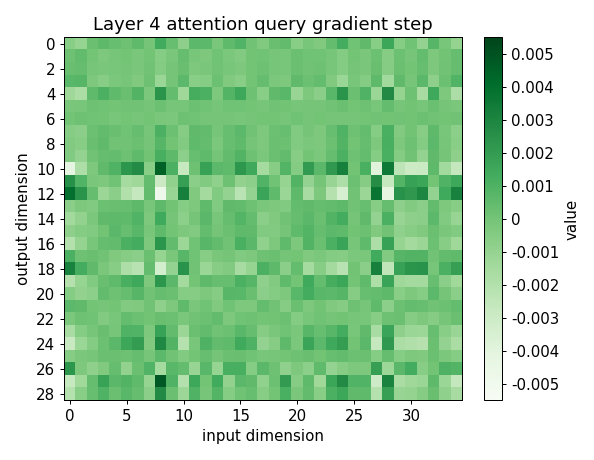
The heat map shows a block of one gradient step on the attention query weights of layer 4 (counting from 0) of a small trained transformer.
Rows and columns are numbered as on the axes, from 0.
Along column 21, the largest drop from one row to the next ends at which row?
11
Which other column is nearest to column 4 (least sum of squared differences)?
26
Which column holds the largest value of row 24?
8
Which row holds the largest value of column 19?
27
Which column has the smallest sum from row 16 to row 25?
0
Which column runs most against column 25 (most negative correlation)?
22
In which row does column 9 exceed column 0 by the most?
10
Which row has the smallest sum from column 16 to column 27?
12
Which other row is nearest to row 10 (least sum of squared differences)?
24
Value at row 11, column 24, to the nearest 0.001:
-0.002
